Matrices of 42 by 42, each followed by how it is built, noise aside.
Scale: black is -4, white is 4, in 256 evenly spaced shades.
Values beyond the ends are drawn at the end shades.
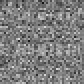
blocks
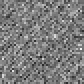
Hankel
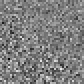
lower triangular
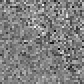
upper triangular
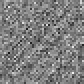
Hankel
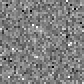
sparse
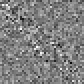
banded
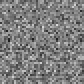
repeating columns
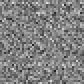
repeating columns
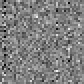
uneven columns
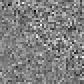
upper triangular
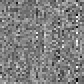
uneven columns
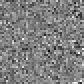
uneven columns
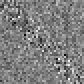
banded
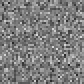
repeating columns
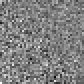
lower triangular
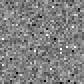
sparse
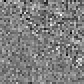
upper triangular
